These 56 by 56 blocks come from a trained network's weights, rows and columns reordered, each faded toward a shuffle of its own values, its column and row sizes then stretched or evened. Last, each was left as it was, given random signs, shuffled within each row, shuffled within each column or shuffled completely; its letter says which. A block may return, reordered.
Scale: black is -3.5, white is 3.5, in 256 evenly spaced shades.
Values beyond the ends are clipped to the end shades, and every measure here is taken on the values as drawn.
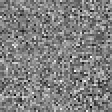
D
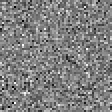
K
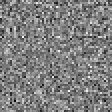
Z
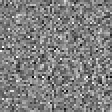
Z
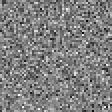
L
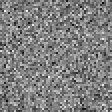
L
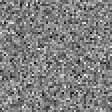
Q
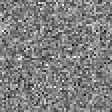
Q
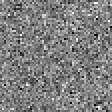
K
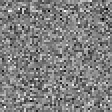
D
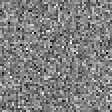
L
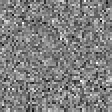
Z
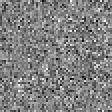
D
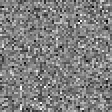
D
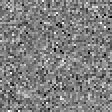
K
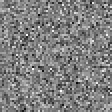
K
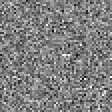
Q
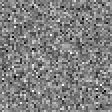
K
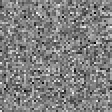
D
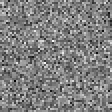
Q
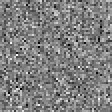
K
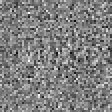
Z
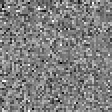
D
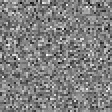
Q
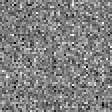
D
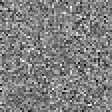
K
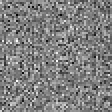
Z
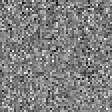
D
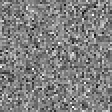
K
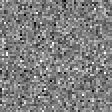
K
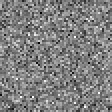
L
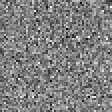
D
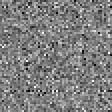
D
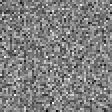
L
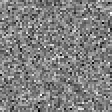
L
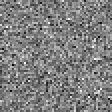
L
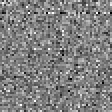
D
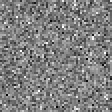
L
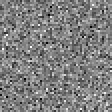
L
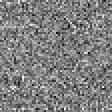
Q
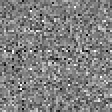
D
